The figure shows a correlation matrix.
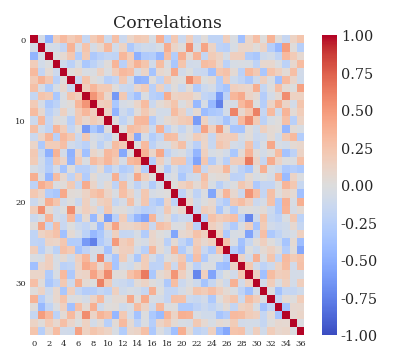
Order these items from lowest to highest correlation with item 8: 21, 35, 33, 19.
35, 21, 19, 33
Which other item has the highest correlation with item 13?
32
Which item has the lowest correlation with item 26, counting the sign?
36
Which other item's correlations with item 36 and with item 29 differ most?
19
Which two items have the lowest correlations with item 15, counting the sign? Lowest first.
22, 5
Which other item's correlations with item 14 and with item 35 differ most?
12
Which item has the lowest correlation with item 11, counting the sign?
7
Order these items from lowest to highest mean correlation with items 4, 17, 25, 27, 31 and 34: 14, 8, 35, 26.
8, 14, 26, 35
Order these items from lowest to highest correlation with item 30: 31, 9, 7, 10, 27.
31, 7, 10, 27, 9
